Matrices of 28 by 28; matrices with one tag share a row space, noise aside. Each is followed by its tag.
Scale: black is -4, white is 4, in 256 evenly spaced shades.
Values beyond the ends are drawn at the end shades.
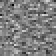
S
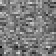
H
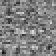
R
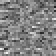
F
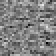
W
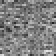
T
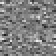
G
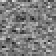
R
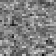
S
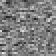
R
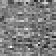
W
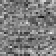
W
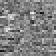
F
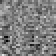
G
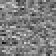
R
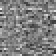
H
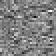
S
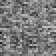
H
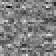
T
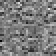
H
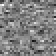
F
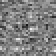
H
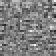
H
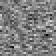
S
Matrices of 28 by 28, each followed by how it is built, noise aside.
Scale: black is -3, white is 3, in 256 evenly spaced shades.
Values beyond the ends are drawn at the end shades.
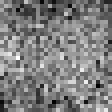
smooth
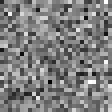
noise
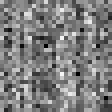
blocks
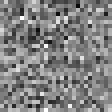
blocks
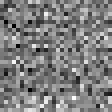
blocks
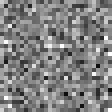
repeating rows
